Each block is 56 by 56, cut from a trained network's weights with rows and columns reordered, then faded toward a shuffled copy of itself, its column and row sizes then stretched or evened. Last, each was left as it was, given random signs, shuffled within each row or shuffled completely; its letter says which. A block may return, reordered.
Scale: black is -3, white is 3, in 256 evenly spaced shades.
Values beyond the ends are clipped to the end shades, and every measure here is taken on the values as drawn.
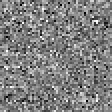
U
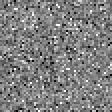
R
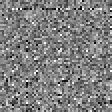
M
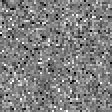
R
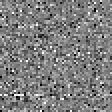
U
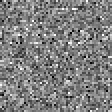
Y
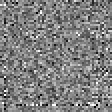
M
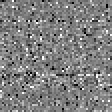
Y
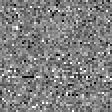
Y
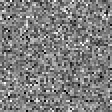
U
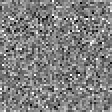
Y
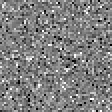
R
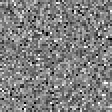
R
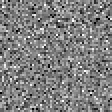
R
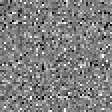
M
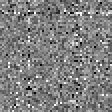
U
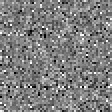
U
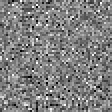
M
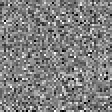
M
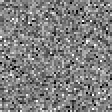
R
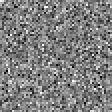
R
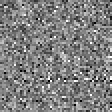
M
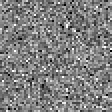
R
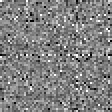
U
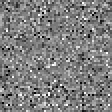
U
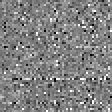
U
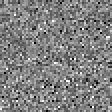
Y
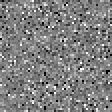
R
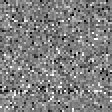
Y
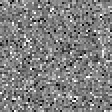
R
